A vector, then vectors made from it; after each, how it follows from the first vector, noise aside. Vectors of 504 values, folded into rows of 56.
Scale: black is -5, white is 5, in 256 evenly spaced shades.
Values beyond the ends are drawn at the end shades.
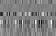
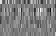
wrapped around, negated.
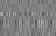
negated, shrunk.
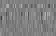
wrapped around, negated, shrunk.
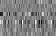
copied.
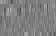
wrapped around, negated, shrunk.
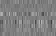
negated, shrunk.
